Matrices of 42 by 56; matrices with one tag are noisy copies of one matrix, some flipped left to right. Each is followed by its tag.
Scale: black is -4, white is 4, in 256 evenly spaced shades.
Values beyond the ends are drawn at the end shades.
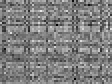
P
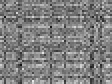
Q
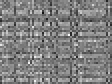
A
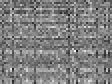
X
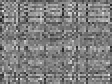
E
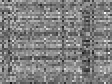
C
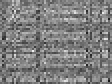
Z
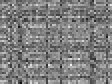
Q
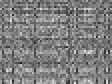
X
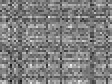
Q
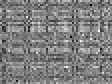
P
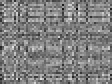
E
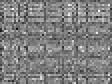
E
